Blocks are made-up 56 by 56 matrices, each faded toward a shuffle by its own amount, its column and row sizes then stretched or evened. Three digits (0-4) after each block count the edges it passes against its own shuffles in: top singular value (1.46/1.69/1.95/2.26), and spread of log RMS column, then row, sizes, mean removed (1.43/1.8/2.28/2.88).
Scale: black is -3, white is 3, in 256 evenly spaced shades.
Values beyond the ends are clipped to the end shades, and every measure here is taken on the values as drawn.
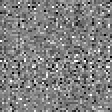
2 1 1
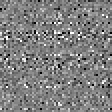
2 1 4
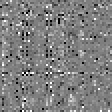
3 3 1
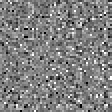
3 0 1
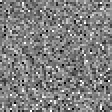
0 0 0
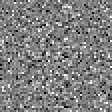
2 0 0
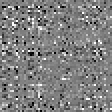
3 3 3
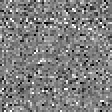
2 0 3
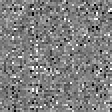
1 2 1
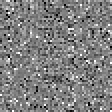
2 1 0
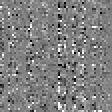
3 4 0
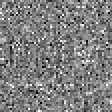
1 0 1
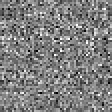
3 1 2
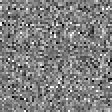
1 1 2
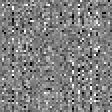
2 4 1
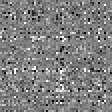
0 3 4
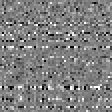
4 0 4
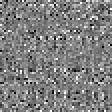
3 0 3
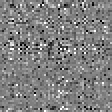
3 1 3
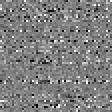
1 1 4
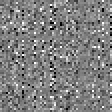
2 4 2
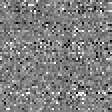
3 0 3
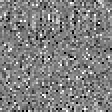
2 1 0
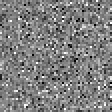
1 1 0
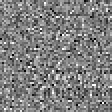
2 1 0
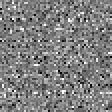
1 1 3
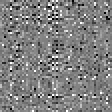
4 3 2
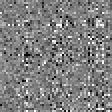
3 3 2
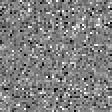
1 0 1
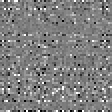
3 2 4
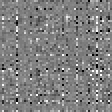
3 4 3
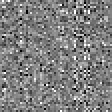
3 3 0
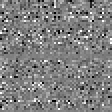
1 1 4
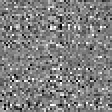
3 1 3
